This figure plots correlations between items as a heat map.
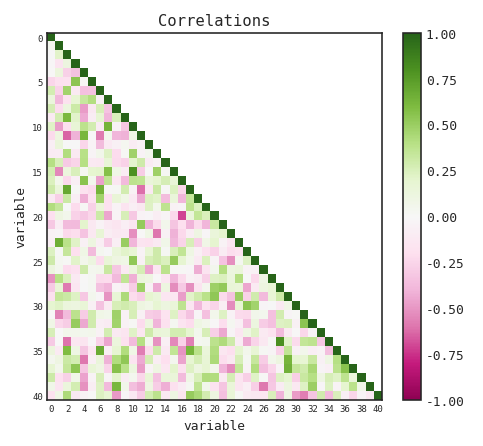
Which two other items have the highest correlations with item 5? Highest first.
3, 7
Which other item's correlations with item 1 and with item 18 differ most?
23
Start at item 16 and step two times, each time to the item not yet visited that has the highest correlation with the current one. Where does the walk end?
11
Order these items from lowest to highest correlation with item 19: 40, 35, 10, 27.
27, 10, 35, 40
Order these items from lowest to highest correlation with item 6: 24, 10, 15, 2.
10, 24, 15, 2
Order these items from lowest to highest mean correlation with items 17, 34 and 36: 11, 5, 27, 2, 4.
4, 11, 5, 27, 2
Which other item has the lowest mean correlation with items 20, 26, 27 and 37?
16
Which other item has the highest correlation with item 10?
15
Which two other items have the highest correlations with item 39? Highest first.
8, 32
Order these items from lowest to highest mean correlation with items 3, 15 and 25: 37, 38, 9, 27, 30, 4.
27, 4, 9, 38, 30, 37
